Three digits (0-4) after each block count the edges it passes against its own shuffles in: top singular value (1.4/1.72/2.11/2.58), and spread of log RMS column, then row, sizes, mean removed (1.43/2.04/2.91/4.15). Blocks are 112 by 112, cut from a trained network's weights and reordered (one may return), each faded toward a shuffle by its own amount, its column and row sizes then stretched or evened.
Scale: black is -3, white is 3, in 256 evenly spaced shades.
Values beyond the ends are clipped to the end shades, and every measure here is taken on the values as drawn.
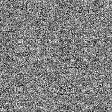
2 0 1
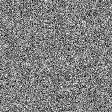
1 0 0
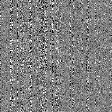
0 4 1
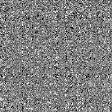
1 3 2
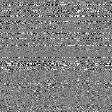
1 2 4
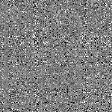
0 3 3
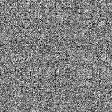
2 1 0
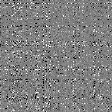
1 3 3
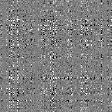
1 4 3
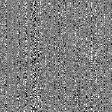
1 4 1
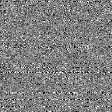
2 1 3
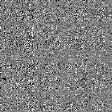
0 3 3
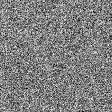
1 0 0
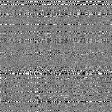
4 1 4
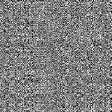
3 3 0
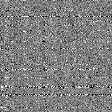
2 1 3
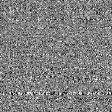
2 1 3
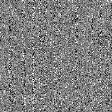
0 3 0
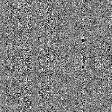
1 3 1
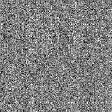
2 1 1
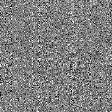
1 3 1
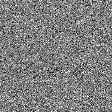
0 0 2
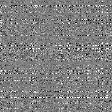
1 2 4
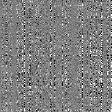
2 4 2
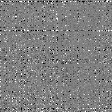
1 3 3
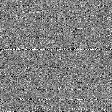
1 0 3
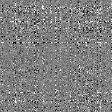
0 3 3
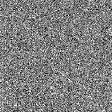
1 1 2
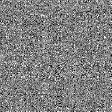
1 2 2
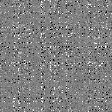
0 3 3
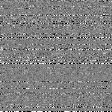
2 0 4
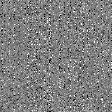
0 3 0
